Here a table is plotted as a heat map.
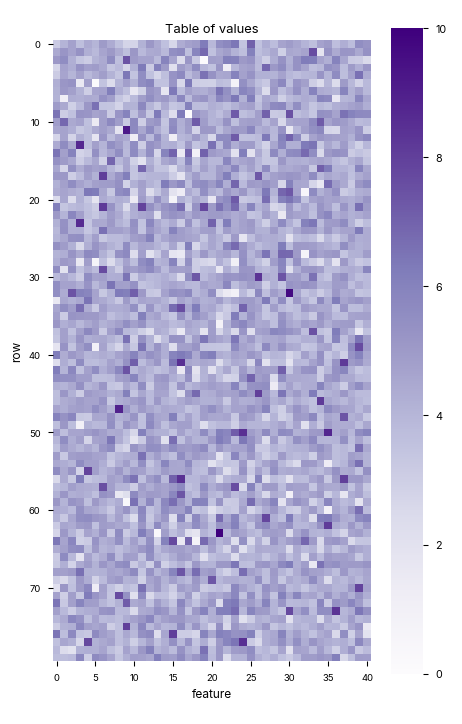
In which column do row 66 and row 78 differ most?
19
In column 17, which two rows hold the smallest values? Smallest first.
9, 63
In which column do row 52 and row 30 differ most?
26
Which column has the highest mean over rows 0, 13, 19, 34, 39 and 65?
3
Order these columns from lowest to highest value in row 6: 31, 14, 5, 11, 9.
14, 11, 9, 5, 31
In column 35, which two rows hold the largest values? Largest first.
50, 62
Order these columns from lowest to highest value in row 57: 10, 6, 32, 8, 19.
10, 8, 32, 19, 6
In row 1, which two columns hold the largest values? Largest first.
33, 19
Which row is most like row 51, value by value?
6
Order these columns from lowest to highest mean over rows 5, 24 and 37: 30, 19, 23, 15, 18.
23, 19, 18, 30, 15
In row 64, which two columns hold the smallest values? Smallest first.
18, 16
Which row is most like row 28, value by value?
5
